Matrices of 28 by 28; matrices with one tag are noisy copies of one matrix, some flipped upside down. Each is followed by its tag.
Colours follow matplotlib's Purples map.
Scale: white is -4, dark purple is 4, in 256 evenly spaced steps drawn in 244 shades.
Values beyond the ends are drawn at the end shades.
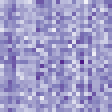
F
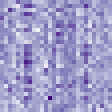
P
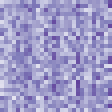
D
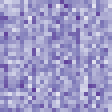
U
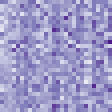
D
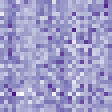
F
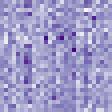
P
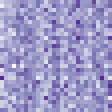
D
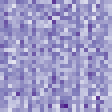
U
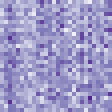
F
